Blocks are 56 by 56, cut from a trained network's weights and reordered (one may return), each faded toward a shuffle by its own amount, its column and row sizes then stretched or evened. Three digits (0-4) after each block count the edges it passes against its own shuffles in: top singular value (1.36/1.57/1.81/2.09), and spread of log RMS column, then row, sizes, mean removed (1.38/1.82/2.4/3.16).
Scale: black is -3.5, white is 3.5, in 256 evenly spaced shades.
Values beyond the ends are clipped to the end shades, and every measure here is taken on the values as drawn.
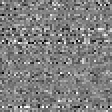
0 0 4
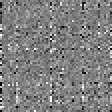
2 3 2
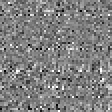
1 2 3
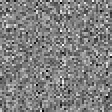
3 2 0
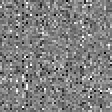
1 3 1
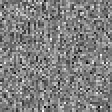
2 1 0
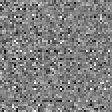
0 2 3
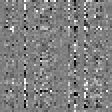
3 4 2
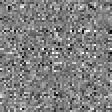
0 2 3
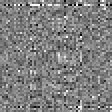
4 2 1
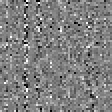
1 3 1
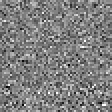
2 0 2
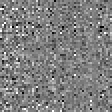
0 3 1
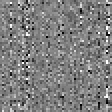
0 4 0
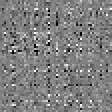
2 3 3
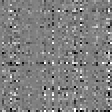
3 4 3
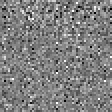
0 2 1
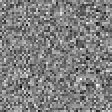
3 1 0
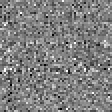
1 1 2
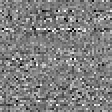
1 0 3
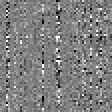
1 4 1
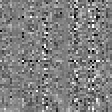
3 4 0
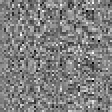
4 3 0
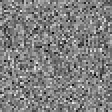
1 0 0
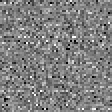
0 0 3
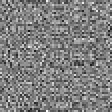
4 2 0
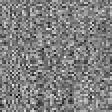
4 1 1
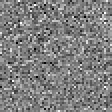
0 1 0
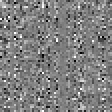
0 4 2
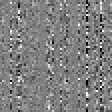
1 4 0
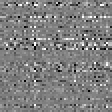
3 1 4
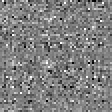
0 2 3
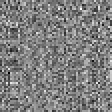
3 1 0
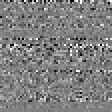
2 1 4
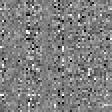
0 3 2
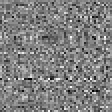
3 1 3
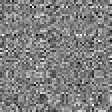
3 2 2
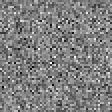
2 0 2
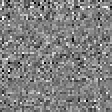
3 1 3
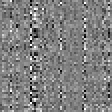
4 4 0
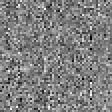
0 2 1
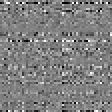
4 1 4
